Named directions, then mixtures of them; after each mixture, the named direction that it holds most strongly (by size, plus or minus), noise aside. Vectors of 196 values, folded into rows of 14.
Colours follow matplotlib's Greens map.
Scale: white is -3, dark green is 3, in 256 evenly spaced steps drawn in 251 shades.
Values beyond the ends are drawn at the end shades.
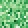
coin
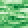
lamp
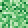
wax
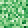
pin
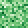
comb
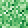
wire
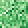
wire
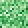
wire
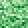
comb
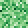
wax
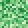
wax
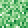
coin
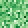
coin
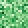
comb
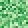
wax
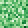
pin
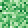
wax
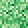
wire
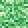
comb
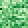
lamp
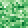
comb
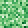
pin
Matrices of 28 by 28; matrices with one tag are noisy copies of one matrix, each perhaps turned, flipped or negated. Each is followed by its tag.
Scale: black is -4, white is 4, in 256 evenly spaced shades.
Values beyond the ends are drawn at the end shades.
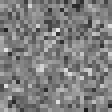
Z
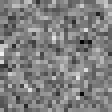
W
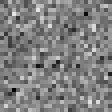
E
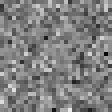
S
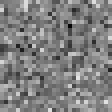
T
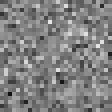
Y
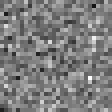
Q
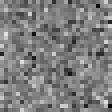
Z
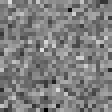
S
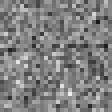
E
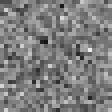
Z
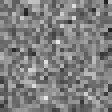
Y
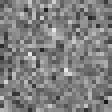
Z
